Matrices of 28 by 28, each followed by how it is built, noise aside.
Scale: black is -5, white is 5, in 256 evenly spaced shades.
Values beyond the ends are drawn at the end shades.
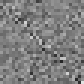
banded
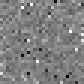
sparse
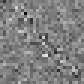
banded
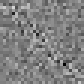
banded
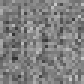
blocks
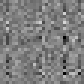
low rank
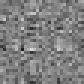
low rank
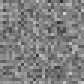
blocks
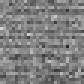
blocks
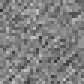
Hankel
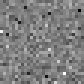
sparse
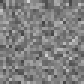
blocks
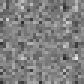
low rank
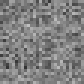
blocks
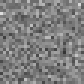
noise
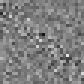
banded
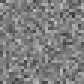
noise
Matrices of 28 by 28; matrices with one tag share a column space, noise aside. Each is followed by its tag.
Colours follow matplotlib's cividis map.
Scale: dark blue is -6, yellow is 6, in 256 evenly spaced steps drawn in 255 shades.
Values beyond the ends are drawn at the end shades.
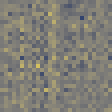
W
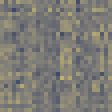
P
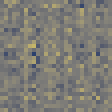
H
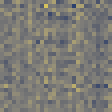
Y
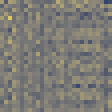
Y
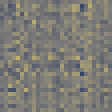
W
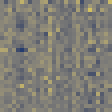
P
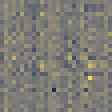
W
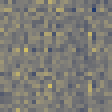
P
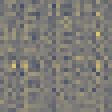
W
